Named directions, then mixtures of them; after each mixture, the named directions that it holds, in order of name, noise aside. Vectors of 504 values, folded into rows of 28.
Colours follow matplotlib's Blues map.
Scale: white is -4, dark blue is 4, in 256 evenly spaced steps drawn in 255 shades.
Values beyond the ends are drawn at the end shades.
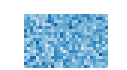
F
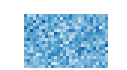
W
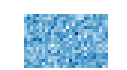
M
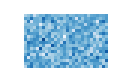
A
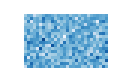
A.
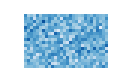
W.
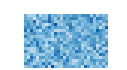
F, W.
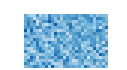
F, W.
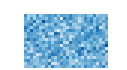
W.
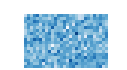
M.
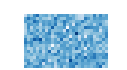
M.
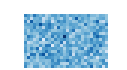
A.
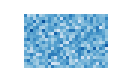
W.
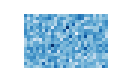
M.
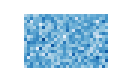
A.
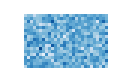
A, F.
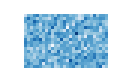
M.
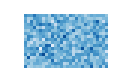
A, F.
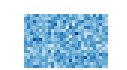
F, M.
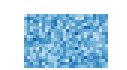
A, M.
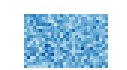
A, F.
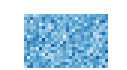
A.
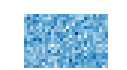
M.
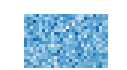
M, W.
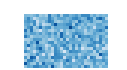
F.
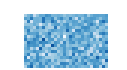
A.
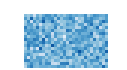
A, W.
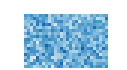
F.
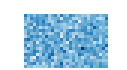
F, W.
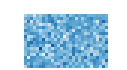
A, F.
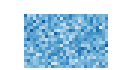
W.
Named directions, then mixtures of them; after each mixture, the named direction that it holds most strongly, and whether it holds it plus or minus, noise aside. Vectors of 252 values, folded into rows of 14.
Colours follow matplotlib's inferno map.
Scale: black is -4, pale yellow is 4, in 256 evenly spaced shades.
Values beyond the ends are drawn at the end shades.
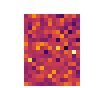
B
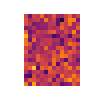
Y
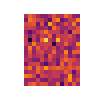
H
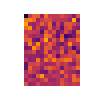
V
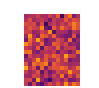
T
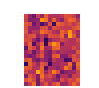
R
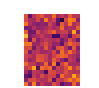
Y, plus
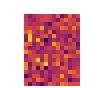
T, plus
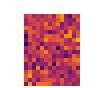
Y, minus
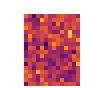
R, plus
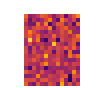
H, minus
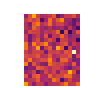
B, plus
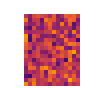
Y, plus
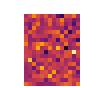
B, plus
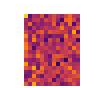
Y, plus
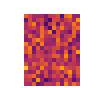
T, plus
